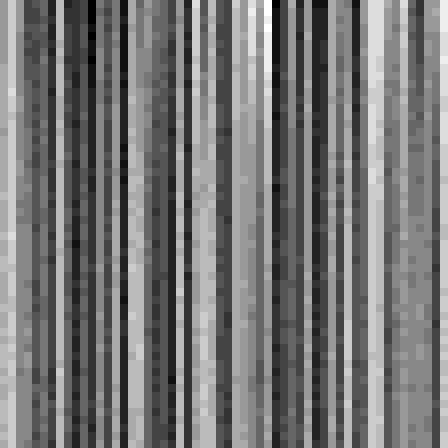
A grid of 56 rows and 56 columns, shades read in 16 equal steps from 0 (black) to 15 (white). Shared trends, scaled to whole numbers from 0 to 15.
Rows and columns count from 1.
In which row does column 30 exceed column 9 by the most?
1
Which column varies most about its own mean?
26
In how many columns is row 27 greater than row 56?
11
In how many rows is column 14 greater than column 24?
55
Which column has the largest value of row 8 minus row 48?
34
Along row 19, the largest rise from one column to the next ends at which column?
17
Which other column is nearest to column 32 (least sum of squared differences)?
51
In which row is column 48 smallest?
39
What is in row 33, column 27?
11
